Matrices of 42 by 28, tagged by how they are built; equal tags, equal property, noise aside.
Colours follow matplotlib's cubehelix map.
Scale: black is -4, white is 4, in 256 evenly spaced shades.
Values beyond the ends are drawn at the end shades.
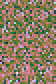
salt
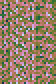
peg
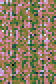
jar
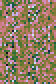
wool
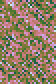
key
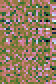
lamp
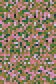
salt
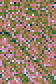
key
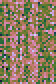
jar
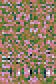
lamp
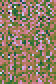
lamp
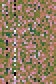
wool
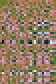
lamp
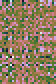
lamp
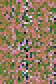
wool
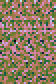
salt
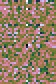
lamp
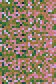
peg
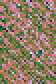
key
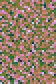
peg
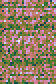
jar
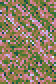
key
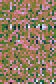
lamp
